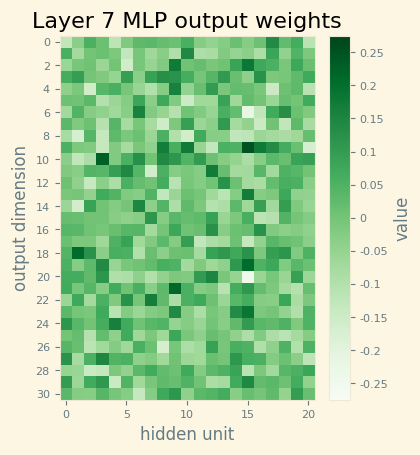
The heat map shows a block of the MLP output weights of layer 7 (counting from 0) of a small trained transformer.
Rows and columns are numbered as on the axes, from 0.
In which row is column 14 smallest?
8
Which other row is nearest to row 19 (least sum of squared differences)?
29
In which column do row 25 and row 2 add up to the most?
9
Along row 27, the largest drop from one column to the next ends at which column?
1
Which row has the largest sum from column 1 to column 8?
24
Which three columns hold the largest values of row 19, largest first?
15, 3, 14
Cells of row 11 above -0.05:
17
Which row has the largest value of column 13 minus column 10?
5
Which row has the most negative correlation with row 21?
12
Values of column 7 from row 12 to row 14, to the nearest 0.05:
0 0.05 -0.05
